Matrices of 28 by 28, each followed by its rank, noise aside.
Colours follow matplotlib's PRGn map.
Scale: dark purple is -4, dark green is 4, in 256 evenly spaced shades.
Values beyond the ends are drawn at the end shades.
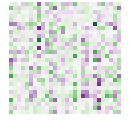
five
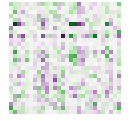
three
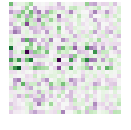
four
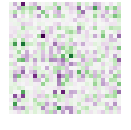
five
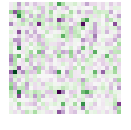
five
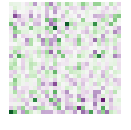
six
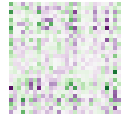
four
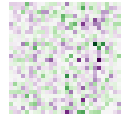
six
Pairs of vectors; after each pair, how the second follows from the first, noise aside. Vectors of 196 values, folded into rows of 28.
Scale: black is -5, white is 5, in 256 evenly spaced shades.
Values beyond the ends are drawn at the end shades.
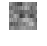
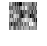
scaled up.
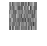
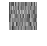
reversed, negated.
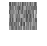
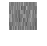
reversed, shrunk.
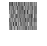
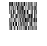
scaled up.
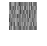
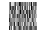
scaled up.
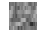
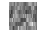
negated.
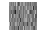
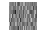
copied.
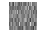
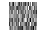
scaled up.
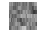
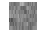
reversed, shrunk.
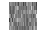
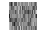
reversed, negated.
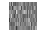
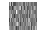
copied.
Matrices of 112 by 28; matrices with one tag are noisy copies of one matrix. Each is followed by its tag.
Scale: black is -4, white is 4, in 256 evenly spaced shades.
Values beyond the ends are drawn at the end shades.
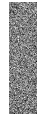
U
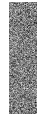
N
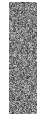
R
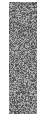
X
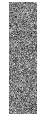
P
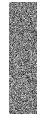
U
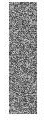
P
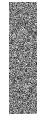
R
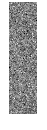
P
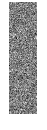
R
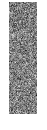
R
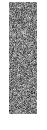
R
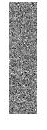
N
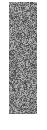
P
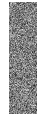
R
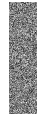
R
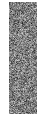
R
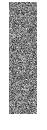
R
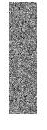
P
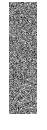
R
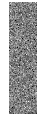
N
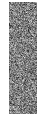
P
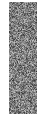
X
